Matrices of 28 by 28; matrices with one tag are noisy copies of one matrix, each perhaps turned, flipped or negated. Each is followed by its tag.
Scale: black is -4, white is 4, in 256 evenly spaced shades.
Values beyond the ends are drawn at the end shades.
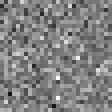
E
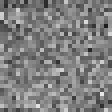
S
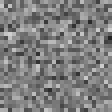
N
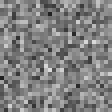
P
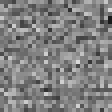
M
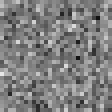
P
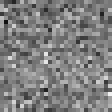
M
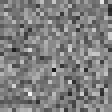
E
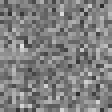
M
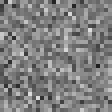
E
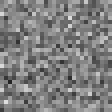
P
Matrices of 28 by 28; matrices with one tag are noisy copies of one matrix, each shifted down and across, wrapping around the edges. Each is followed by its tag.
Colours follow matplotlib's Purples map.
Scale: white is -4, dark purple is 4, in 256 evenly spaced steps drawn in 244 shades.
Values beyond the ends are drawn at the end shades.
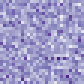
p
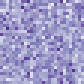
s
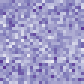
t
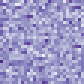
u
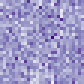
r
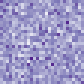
p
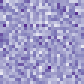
p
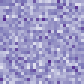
p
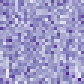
r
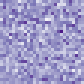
u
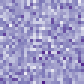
p
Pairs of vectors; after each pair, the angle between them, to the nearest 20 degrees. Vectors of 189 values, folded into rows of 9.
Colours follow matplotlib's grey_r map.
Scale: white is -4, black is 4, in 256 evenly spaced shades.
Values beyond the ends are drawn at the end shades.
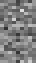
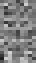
80 degrees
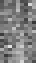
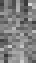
20 degrees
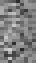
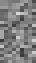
100 degrees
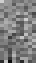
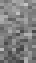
60 degrees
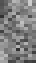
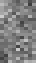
160 degrees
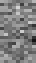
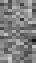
40 degrees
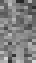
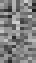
80 degrees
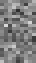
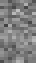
160 degrees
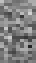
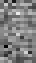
80 degrees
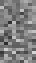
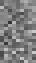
20 degrees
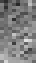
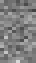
80 degrees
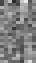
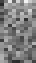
60 degrees
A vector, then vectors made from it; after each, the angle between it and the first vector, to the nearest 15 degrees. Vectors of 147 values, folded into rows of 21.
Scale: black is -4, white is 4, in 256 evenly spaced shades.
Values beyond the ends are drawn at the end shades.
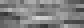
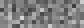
105 degrees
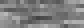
165 degrees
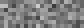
90 degrees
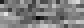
150 degrees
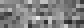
45 degrees
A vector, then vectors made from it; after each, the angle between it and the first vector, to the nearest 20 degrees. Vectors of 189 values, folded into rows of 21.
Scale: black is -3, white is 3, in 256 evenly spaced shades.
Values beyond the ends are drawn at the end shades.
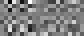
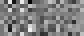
160 degrees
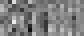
60 degrees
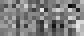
100 degrees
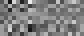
20 degrees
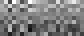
40 degrees
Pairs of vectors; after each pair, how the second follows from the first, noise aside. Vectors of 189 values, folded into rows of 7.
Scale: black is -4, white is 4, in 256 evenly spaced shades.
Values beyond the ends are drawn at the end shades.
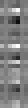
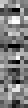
negated, scaled up.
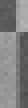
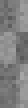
wrapped around, negated, shrunk.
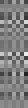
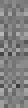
reversed, negated, shrunk.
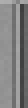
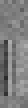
reversed, partly zeroed.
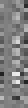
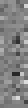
negated, partly zeroed.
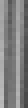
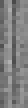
wrapped around, negated, shrunk.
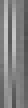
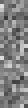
shuffled.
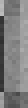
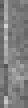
wrapped around, negated, shrunk.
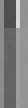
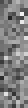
shuffled.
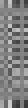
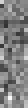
shuffled.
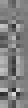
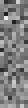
shuffled.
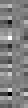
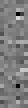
reversed, partly zeroed.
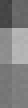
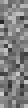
shuffled.
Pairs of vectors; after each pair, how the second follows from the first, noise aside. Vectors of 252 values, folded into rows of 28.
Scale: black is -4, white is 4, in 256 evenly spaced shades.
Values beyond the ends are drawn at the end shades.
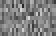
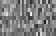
wrapped around, negated.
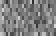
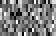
reversed, scaled up.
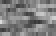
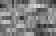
wrapped around, negated.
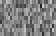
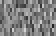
copied.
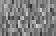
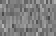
wrapped around, shrunk.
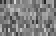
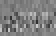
partly zeroed.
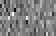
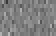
wrapped around, negated, shrunk.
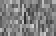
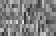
copied.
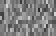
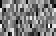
wrapped around, negated, scaled up.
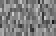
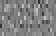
partly zeroed.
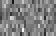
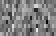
wrapped around, negated.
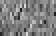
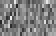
wrapped around, negated.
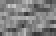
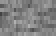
wrapped around, shrunk.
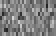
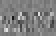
negated, partly zeroed.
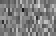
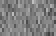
wrapped around, negated, shrunk.
